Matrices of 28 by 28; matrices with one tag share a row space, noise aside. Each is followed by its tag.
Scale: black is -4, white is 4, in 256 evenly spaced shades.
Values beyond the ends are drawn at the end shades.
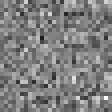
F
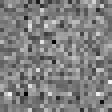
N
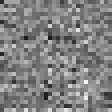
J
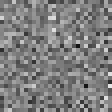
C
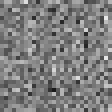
C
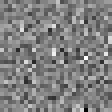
C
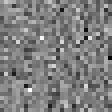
C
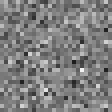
F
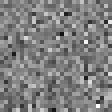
C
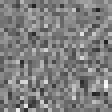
F
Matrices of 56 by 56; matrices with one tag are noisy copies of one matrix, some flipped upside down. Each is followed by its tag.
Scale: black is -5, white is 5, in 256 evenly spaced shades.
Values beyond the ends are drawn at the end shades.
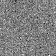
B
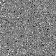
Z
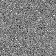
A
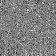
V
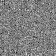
V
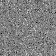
V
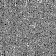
V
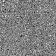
Z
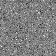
A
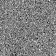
B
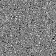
A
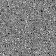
Z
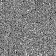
V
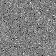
A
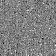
V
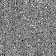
V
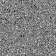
Z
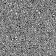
A
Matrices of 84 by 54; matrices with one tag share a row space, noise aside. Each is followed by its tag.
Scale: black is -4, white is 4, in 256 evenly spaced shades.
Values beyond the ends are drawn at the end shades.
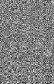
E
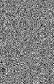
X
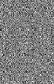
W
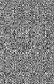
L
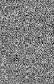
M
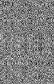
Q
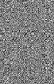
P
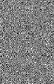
W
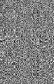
X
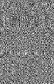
P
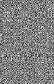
Q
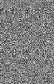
L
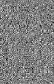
W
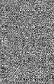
M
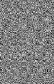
E
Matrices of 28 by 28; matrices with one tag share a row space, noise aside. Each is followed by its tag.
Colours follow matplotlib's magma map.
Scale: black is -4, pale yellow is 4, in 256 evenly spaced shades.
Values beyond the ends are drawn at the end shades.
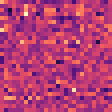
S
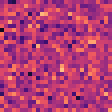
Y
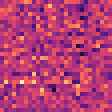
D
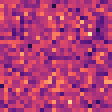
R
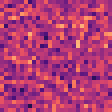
Y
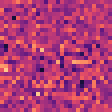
D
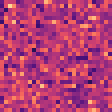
Y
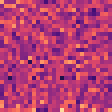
Y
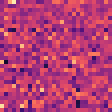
Y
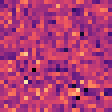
S
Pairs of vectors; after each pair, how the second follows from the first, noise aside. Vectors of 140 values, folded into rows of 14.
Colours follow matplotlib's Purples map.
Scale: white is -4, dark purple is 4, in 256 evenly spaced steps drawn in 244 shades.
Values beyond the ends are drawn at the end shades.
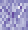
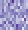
wrapped around.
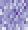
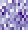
wrapped around, scaled up.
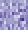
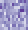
wrapped around.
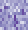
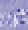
negated, partly zeroed.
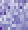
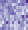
reversed.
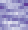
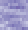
reversed, negated, shrunk.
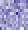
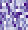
wrapped around, scaled up.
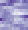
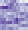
wrapped around.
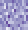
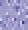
reversed, negated, partly zeroed.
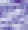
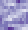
reversed.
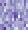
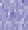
reversed, shrunk.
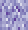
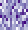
wrapped around, scaled up.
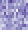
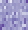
negated, partly zeroed.
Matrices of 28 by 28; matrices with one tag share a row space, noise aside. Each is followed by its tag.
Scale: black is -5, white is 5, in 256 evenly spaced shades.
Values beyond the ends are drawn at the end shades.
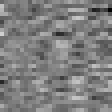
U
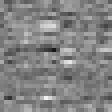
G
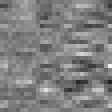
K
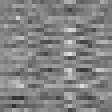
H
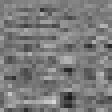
G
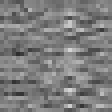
H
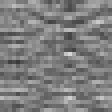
H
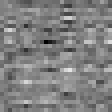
G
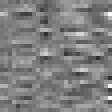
K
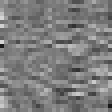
U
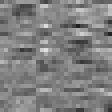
K
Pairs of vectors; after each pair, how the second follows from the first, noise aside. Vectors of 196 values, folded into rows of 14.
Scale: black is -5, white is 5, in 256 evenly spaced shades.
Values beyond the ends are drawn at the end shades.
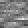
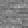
wrapped around, shrunk.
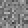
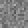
reversed, negated, shrunk.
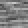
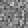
shuffled.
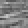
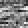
wrapped around, scaled up.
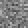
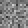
sign-scrambled.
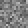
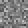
shuffled.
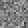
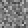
sign-scrambled.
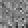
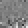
negated, partly zeroed.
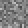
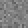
negated, shrunk.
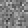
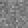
wrapped around, shrunk.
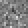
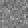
wrapped around, shrunk.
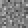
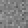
reversed, negated, shrunk.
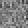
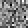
negated, scaled up.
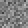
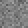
reversed, negated, shrunk.
